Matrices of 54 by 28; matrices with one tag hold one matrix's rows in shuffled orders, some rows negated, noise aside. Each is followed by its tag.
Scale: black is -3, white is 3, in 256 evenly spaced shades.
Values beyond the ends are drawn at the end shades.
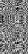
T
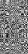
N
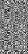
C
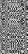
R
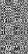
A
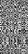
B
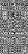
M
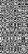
B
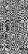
N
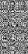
M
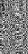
T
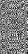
R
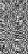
T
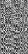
A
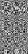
C
